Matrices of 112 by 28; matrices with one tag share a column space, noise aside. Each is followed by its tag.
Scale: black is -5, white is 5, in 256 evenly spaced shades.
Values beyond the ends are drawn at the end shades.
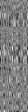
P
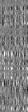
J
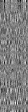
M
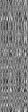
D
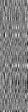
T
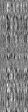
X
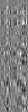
J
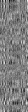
M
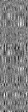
P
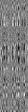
P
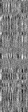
X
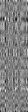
D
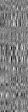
P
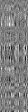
P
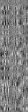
J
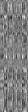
X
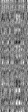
M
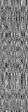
T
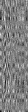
T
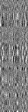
P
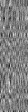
T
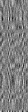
T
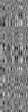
P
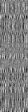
X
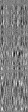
J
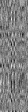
T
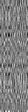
T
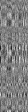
P
